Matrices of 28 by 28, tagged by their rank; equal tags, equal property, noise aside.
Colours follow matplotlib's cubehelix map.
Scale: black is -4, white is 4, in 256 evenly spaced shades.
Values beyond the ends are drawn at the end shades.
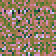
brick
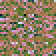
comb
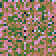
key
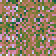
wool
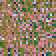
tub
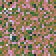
tub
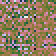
comb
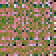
wool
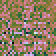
comb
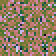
tub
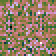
tub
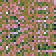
comb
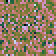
tub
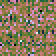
tub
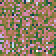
key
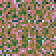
brick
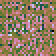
tub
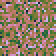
key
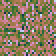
tub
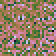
key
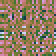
wool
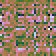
comb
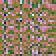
wool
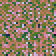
key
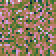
tub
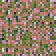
tub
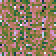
comb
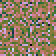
brick
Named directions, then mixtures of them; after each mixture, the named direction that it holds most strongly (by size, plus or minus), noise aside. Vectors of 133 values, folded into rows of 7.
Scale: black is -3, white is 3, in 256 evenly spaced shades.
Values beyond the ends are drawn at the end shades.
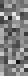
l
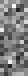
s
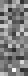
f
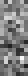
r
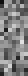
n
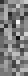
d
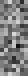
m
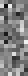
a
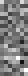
f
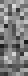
s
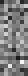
f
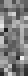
n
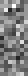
s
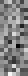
m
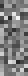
l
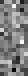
n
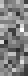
r
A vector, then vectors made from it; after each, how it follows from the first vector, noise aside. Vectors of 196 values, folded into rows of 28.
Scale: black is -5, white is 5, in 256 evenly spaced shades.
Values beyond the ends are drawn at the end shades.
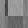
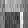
reversed, negated, scaled up.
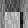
reversed, scaled up.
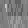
negated, partly zeroed.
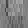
partly zeroed.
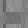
wrapped around, shrunk.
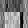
reversed, scaled up.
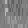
negated, partly zeroed.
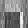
reversed, negated, scaled up.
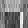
reversed, negated, scaled up.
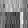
reversed, negated, scaled up.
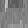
negated, partly zeroed.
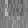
negated, partly zeroed.
